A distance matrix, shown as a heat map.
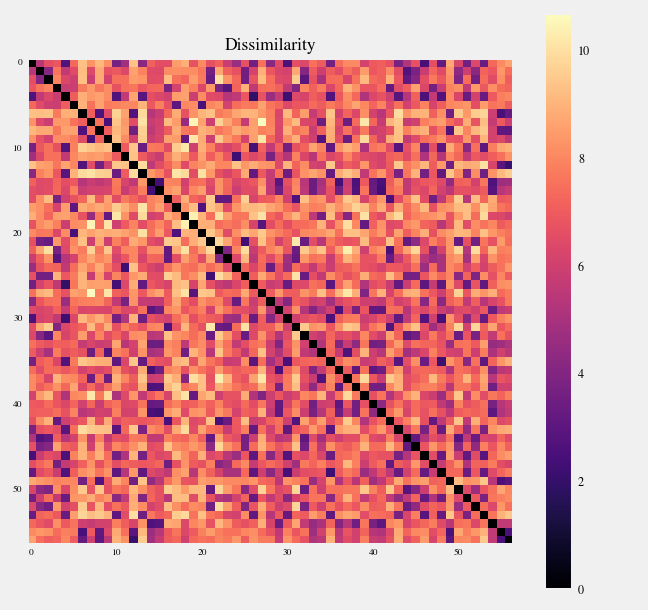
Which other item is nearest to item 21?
25
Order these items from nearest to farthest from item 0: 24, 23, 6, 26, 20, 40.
26, 24, 23, 40, 20, 6
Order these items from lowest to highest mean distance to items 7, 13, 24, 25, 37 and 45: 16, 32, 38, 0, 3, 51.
32, 0, 51, 38, 3, 16
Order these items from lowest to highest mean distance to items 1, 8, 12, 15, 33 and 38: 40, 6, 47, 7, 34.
40, 6, 34, 7, 47
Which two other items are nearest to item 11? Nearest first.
24, 28
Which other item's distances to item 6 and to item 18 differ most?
8
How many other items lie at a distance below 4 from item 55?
5
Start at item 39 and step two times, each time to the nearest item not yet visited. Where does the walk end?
27
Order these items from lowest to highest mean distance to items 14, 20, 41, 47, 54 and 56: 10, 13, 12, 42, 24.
12, 42, 24, 10, 13
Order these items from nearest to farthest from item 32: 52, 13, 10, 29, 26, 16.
52, 29, 26, 10, 13, 16
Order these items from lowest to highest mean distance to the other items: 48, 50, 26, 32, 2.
48, 26, 32, 2, 50
